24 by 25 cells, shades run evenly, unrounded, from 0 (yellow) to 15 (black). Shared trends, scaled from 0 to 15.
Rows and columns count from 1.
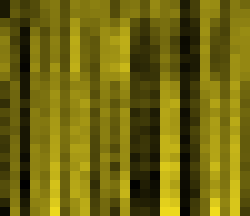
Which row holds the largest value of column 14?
21
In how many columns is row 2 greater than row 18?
16
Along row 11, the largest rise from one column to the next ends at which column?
19
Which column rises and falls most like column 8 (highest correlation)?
13
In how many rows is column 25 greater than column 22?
17
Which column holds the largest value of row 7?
3
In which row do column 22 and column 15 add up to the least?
24
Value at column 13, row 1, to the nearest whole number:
7
